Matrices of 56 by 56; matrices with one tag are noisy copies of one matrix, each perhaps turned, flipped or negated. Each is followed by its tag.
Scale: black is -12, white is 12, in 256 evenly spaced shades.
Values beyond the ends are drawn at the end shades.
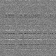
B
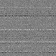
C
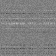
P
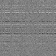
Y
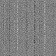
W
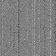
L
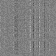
B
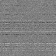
Y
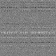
P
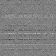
B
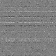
B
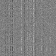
Y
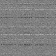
W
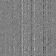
Y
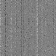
L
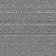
Y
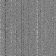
L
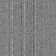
Y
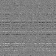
Y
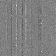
B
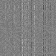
Y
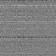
L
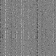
L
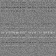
P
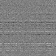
Y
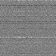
L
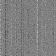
L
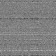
L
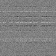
B
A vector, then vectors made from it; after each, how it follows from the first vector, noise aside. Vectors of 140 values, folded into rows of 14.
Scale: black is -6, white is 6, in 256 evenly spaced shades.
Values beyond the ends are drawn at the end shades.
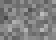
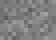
shrunk.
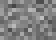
reversed.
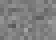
reversed, negated, shrunk.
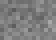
reversed, negated, shrunk.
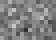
reversed.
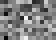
wrapped around, negated, scaled up.
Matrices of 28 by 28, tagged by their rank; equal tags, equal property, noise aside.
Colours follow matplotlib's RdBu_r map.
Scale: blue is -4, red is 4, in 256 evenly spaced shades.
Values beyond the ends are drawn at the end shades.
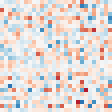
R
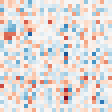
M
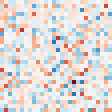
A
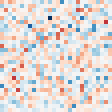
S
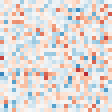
A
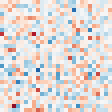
S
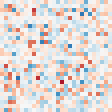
A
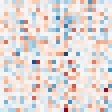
R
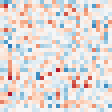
R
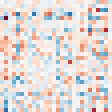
M
